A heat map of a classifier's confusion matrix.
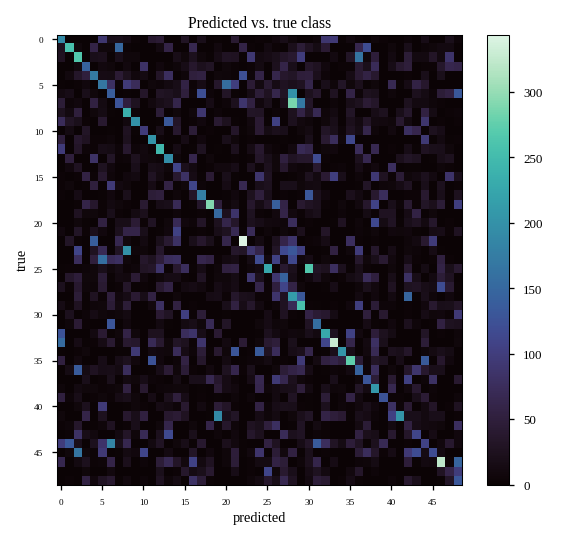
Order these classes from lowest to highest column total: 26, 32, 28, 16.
16, 32, 26, 28
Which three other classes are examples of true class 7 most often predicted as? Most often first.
28, 29, 22
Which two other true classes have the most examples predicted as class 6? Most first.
44, 31
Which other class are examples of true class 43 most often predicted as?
13
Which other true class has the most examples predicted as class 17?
6
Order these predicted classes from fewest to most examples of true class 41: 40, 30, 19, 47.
47, 30, 40, 19
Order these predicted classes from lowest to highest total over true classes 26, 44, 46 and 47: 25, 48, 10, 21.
10, 21, 25, 48
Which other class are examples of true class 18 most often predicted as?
26
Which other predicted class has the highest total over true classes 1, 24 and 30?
7
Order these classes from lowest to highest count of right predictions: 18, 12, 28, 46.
28, 12, 18, 46
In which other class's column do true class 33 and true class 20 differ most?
0
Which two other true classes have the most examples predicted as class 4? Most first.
22, 13
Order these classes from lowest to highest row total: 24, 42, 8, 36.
42, 8, 36, 24
